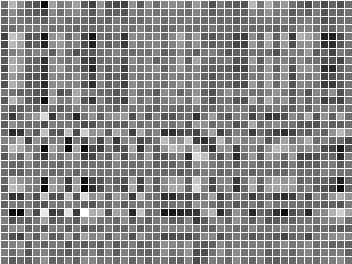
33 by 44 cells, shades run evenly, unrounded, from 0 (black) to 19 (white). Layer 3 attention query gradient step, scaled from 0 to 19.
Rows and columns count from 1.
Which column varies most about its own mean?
6
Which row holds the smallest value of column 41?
5
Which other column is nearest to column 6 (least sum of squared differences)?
43
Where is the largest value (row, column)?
27, 11
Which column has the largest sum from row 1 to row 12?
2
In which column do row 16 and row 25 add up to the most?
9
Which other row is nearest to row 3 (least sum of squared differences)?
4
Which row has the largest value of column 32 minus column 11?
24
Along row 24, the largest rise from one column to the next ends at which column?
7
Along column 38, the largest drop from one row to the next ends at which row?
20
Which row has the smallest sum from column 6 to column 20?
19
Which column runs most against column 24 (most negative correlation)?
26
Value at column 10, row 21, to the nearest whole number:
9
